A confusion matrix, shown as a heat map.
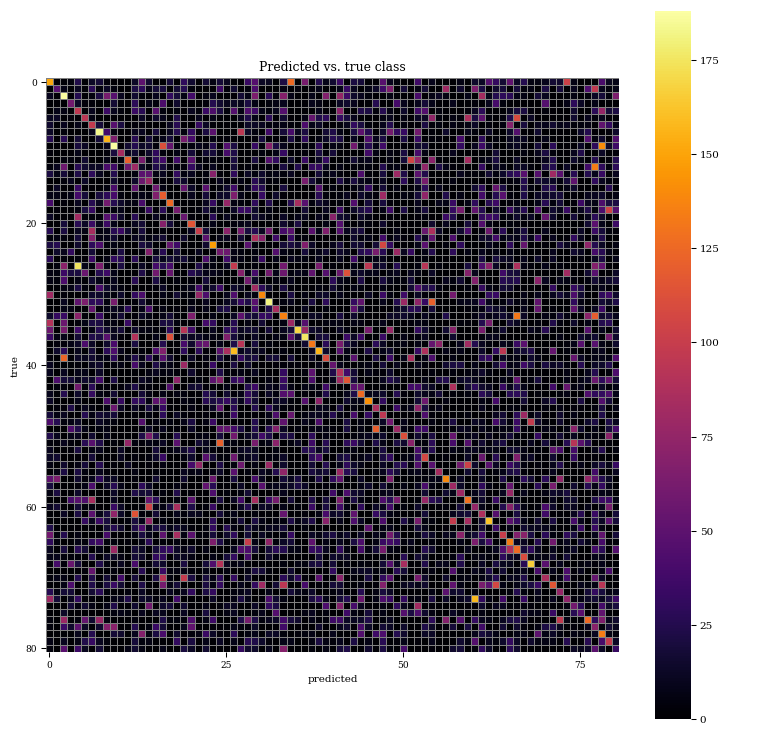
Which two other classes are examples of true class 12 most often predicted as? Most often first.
77, 53
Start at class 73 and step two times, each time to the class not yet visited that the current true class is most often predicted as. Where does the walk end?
14
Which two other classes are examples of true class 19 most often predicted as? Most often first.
4, 40
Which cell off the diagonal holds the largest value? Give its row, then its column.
26, 4
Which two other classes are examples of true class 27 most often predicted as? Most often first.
42, 73
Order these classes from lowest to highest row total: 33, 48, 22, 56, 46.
46, 48, 22, 56, 33
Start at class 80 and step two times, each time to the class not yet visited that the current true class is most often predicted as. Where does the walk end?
66
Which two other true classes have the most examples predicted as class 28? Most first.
65, 76
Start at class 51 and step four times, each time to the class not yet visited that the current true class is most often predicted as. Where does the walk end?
52
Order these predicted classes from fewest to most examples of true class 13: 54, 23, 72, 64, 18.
54, 64, 18, 72, 23
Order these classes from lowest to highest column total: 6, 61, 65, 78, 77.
65, 6, 61, 77, 78
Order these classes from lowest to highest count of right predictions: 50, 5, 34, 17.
34, 5, 50, 17
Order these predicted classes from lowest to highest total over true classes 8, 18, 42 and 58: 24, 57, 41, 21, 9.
21, 57, 24, 9, 41
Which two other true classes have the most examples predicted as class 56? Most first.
1, 76
